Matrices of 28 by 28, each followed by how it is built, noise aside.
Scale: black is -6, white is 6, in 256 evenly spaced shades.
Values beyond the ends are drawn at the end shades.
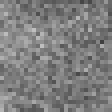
smooth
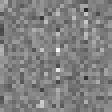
uneven columns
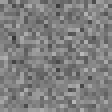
repeating rows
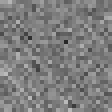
Toeplitz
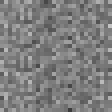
repeating rows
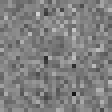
uneven columns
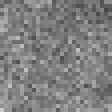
smooth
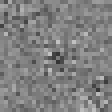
block diagonal
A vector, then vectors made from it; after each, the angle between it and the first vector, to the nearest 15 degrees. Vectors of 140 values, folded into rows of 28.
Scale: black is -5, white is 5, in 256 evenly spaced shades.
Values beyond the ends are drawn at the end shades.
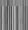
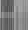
60 degrees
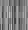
150 degrees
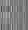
105 degrees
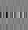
90 degrees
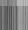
60 degrees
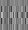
45 degrees
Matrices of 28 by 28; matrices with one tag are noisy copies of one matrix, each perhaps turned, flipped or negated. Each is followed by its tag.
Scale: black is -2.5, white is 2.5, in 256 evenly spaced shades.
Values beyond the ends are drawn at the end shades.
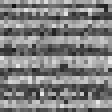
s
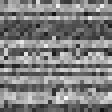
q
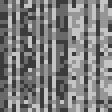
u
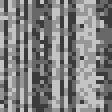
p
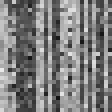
p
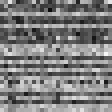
u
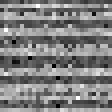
s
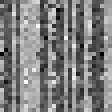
q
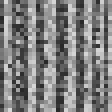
s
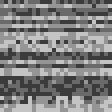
p
